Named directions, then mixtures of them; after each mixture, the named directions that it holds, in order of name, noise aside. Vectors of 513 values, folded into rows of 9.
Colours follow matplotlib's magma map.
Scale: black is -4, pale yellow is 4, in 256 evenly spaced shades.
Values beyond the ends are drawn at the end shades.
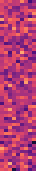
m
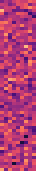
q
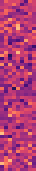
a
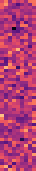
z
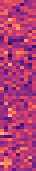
a, m.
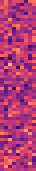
a, z.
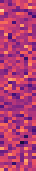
q.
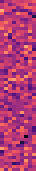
q.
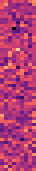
z.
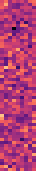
z.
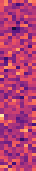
z.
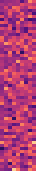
m.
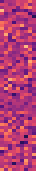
q.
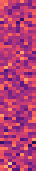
m, z.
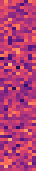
a, z.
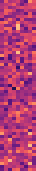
a, m.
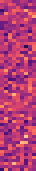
q.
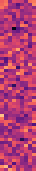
z.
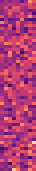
m.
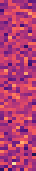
q, z.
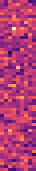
m, z.
